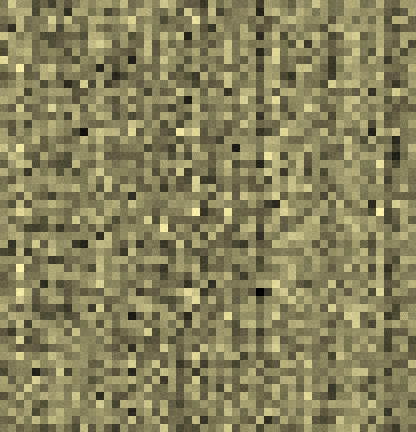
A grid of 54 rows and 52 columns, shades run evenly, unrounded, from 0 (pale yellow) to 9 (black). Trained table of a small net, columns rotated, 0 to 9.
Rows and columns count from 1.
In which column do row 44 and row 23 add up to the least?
35
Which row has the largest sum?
54
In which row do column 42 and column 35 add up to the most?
26
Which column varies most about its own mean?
17
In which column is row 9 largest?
13
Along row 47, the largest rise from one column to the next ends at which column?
9
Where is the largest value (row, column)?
37, 33
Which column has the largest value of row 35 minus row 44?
21
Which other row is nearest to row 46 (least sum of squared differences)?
48
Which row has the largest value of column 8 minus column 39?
29
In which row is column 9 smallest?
3
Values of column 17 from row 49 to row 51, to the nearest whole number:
6 4 3
